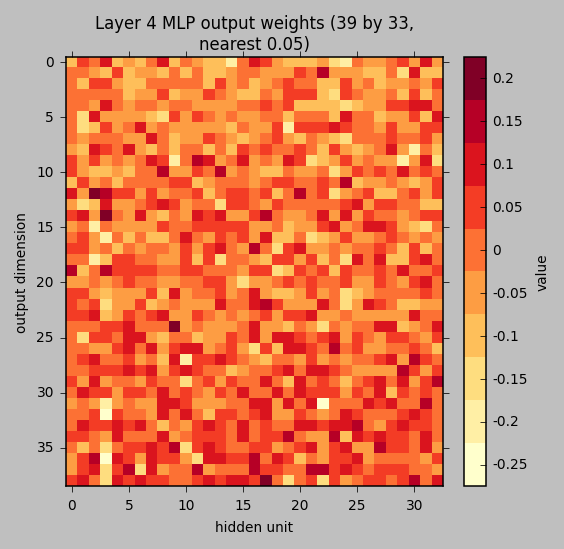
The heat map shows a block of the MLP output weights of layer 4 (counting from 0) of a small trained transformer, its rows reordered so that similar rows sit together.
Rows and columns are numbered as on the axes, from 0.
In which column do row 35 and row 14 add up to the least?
10
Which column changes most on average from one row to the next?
3
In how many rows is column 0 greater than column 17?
13
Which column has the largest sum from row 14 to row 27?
27
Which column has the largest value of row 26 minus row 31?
22
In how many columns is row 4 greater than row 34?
3
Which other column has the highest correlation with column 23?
5
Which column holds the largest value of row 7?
7
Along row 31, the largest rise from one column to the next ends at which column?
23
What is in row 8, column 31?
0
